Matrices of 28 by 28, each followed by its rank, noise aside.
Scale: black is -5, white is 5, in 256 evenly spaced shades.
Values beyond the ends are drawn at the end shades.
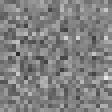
six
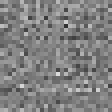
seven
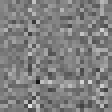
five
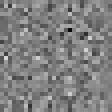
six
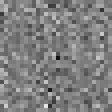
five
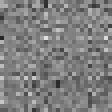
five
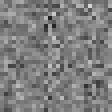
five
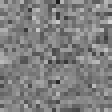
six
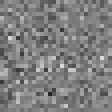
five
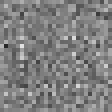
eight
